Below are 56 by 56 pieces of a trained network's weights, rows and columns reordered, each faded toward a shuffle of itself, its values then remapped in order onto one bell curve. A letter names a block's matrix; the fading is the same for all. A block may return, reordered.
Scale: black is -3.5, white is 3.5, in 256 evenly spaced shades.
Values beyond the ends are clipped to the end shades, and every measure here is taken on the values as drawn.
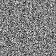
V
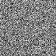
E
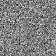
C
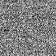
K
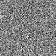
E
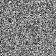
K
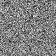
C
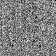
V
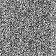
V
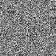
K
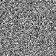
E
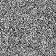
C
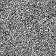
C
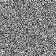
C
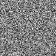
E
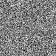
C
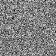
C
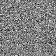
C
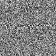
E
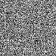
C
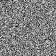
C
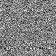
K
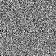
C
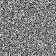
C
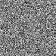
K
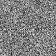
E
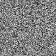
E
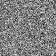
E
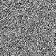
E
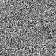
C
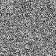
K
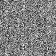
V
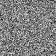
C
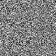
E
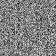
V
